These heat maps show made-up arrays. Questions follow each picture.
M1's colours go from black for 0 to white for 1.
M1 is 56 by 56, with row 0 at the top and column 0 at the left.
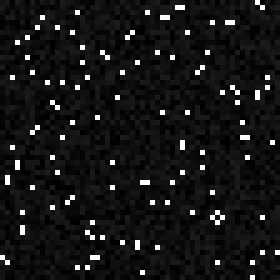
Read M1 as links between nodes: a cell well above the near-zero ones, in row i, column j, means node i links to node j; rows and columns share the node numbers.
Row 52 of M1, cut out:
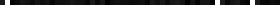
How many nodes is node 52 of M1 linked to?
3
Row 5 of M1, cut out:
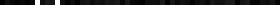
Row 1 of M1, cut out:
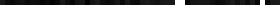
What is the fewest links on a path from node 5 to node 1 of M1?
4
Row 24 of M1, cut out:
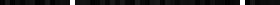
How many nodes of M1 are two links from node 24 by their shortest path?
3
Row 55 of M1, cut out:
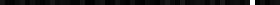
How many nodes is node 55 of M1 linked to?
1
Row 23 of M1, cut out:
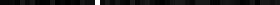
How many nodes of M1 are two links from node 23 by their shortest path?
1
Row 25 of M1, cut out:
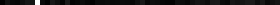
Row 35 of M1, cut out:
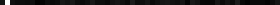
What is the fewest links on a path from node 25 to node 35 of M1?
7
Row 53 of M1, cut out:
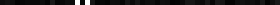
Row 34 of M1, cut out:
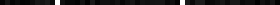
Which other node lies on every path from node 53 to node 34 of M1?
node 36
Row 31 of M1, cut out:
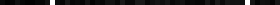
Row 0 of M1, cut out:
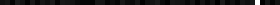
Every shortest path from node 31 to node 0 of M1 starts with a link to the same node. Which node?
node 10
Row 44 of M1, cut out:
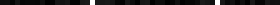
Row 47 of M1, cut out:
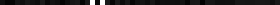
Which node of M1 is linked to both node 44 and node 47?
node 18
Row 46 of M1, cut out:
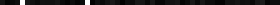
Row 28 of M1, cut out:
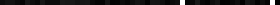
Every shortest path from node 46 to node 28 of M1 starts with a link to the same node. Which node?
node 17
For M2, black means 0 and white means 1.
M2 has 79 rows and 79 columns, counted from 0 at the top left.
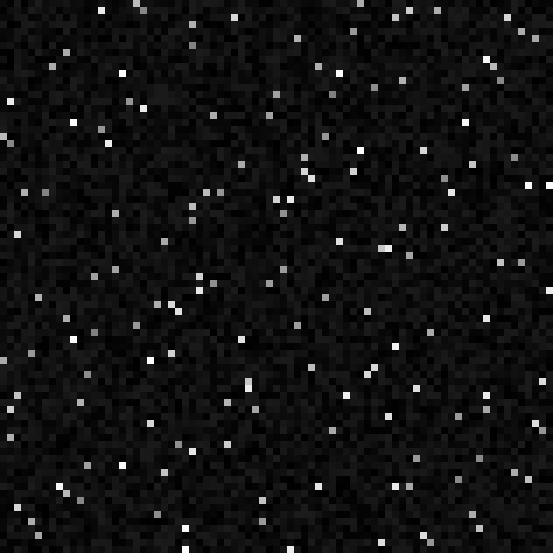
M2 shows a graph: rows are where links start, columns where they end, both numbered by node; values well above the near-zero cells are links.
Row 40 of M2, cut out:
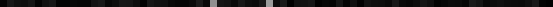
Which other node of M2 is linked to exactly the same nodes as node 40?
node 16
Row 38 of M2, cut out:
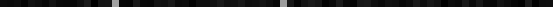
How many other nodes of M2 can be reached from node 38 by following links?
3
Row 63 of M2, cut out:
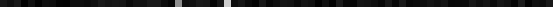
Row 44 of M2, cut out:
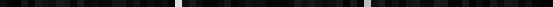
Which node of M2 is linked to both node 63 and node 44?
node 25
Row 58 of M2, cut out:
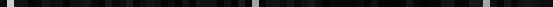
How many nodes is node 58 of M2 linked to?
3
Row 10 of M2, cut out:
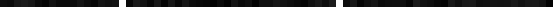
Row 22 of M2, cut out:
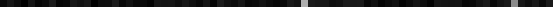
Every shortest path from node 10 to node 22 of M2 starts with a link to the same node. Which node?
node 48
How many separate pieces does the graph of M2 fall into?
6
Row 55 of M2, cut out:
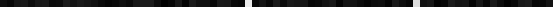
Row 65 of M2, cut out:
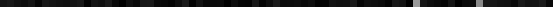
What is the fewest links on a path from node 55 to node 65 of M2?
2
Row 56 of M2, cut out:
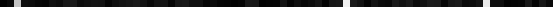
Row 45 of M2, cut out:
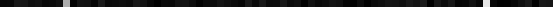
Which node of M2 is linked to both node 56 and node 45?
node 69
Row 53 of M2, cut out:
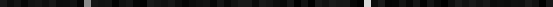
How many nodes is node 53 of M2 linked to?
2
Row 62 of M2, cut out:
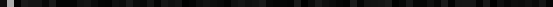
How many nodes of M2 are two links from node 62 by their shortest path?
3
